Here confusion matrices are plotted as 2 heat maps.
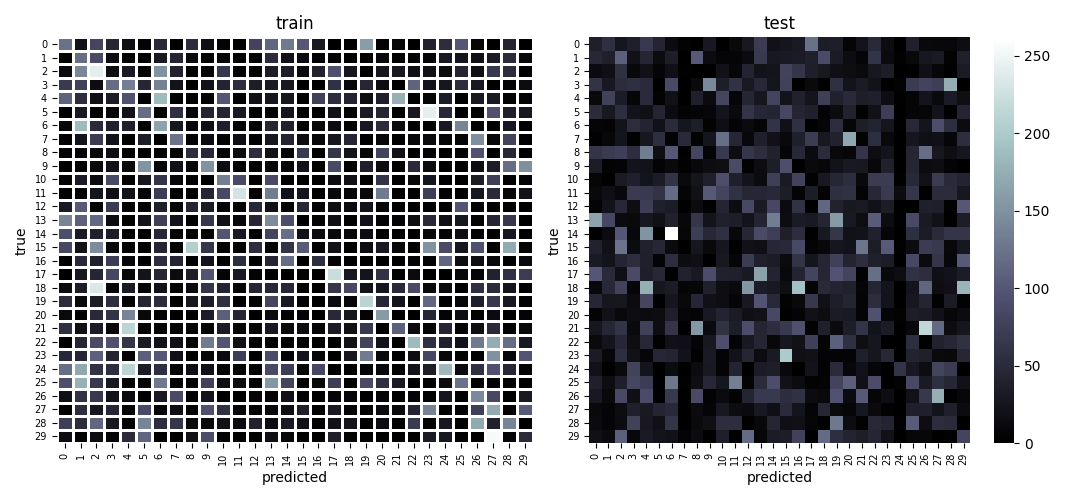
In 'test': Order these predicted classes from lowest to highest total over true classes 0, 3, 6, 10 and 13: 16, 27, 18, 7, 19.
7, 18, 16, 27, 19
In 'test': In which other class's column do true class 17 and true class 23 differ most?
15
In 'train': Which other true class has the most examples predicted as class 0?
13
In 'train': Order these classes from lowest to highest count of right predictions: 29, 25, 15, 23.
29, 23, 15, 25
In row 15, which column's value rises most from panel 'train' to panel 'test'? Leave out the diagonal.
21
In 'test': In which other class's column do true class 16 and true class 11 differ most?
9
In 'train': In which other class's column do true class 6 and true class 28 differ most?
26
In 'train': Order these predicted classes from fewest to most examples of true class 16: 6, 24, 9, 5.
5, 9, 6, 24
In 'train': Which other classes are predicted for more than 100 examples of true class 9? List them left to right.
5, 28, 29
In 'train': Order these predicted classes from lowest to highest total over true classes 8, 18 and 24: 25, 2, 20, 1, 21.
25, 21, 20, 1, 2
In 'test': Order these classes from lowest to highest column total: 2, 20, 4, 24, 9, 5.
24, 5, 9, 20, 2, 4
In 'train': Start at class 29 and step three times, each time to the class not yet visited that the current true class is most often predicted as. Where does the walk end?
19
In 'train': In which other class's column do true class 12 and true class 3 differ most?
4
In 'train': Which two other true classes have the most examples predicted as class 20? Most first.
11, 8
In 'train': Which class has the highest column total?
2
